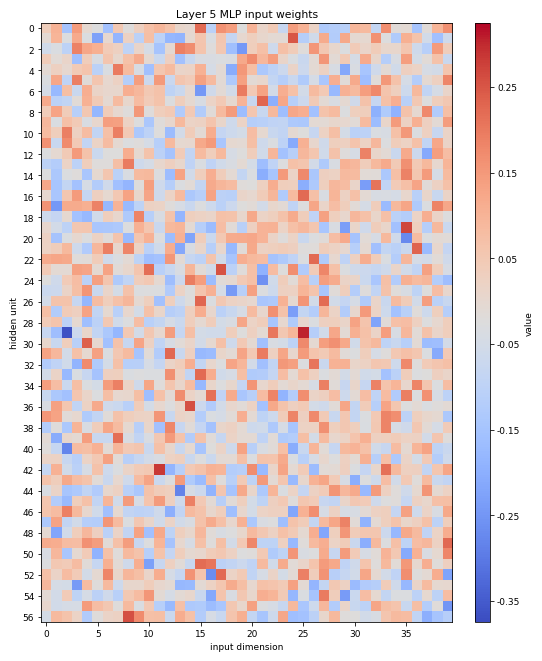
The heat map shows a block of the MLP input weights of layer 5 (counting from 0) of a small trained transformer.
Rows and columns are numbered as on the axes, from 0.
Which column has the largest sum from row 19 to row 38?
25
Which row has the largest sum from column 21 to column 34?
29
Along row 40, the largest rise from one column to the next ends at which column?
3
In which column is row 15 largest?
32
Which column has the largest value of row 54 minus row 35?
10
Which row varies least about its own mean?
41
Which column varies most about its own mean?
24
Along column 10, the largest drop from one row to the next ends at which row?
35
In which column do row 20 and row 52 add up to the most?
17
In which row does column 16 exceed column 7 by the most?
15
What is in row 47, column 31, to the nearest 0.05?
-0.2
